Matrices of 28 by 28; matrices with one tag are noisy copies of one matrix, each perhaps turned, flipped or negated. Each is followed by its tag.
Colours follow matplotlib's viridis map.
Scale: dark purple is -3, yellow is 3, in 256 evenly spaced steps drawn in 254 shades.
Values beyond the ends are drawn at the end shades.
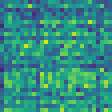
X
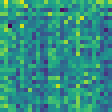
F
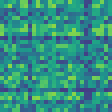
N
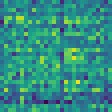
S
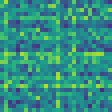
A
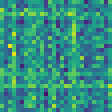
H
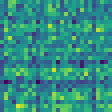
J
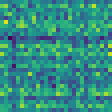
H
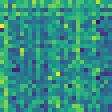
F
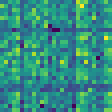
N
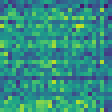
F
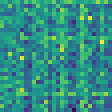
J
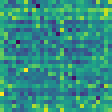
S
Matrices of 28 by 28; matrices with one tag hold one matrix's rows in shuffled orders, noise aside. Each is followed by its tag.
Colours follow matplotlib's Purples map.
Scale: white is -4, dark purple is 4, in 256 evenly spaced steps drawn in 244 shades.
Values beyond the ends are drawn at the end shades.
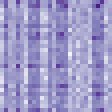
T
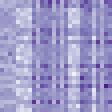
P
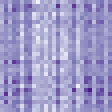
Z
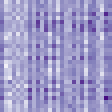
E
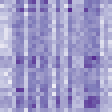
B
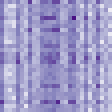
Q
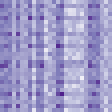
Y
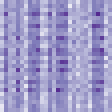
T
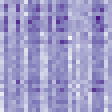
T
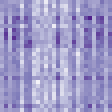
Z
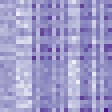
P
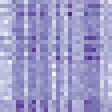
B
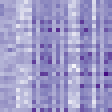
P
